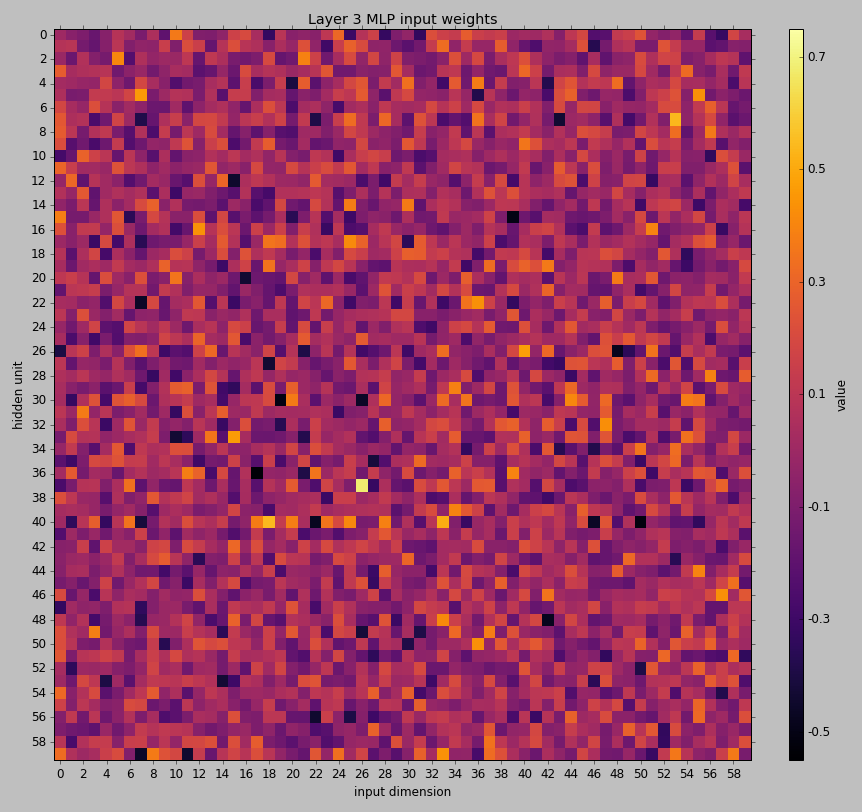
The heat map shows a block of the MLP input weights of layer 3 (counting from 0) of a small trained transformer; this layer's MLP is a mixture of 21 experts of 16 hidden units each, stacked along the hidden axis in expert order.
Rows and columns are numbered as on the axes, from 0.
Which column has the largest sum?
34
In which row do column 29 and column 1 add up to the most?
12
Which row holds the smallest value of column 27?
35
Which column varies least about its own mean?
2
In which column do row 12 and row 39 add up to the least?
39
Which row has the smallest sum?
15
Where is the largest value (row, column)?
37, 26
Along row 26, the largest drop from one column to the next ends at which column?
48
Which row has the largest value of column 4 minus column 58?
4
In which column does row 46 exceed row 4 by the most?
42
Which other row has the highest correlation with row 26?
33
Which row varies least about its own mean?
23
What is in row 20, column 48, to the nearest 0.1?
0.4
